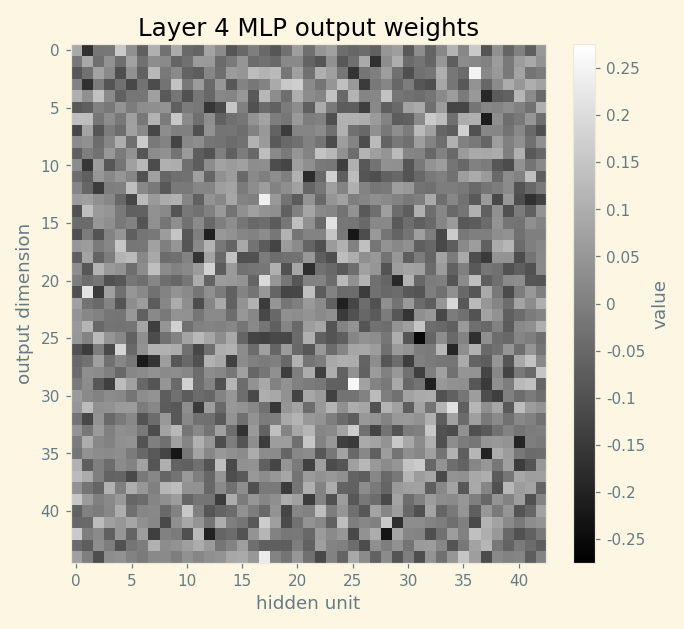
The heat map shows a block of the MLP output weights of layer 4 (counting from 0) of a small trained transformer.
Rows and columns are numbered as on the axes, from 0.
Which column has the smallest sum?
37
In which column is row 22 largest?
34
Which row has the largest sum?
31
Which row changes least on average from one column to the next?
12
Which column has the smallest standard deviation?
3
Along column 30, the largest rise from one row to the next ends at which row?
24
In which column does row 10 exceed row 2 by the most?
25
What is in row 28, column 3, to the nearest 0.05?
0
